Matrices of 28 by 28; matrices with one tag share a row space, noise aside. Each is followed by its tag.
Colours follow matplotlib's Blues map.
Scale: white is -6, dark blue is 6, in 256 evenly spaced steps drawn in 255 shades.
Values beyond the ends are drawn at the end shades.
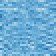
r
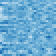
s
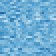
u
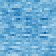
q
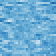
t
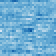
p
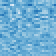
u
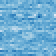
p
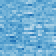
p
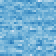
p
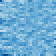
s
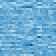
p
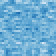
q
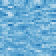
t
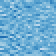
u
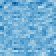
r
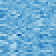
u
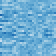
s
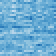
p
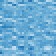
s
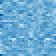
s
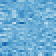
s
